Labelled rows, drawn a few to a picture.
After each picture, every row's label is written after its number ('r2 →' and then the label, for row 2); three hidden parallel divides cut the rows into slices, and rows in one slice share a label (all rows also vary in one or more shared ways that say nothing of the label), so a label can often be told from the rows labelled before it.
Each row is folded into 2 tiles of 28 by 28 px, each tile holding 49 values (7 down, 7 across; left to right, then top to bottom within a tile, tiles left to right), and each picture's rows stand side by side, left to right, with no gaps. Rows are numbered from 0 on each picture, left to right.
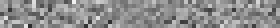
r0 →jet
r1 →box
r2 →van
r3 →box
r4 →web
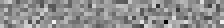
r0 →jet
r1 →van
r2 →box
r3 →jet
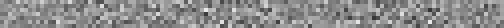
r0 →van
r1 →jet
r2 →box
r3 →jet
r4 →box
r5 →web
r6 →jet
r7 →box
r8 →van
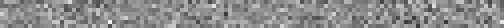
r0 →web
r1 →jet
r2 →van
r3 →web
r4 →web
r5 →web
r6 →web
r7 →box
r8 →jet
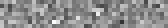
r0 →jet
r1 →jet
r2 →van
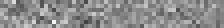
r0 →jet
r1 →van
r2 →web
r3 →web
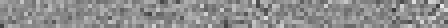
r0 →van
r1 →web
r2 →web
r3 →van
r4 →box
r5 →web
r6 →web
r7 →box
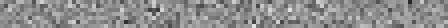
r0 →van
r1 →web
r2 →box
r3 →van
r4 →web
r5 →box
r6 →web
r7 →web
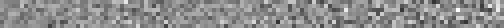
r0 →van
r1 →web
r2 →jet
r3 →web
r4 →van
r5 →jet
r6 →box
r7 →jet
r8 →box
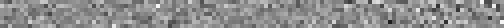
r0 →van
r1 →van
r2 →web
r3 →van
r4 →van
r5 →web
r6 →box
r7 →box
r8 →jet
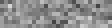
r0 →van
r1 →web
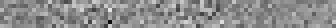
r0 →web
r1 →box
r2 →van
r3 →jet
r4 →web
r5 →web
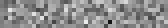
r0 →box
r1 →box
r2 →jet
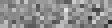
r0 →van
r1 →box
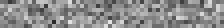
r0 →box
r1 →jet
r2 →van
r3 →box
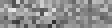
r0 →box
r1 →van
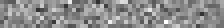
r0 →box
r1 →jet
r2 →jet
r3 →web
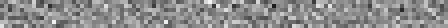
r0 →jet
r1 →van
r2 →jet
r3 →box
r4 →jet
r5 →box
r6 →van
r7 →jet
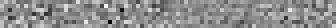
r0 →jet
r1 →box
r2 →jet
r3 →van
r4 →van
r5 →box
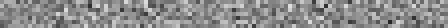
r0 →web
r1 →box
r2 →jet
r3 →web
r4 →web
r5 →box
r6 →box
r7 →van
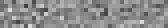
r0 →box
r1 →web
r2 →web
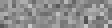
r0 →van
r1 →web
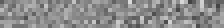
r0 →web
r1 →van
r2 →van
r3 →jet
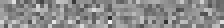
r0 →jet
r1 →jet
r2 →van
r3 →jet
